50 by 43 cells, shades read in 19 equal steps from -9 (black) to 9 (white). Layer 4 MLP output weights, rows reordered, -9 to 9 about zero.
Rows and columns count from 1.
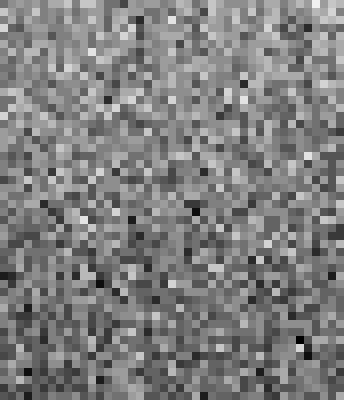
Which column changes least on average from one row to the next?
5
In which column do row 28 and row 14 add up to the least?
17
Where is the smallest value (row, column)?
43, 38
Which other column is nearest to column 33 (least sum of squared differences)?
41
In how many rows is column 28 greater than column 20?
27
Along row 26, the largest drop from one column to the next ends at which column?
6
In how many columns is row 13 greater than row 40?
28
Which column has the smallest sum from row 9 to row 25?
36
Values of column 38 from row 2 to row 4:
0 1 -2
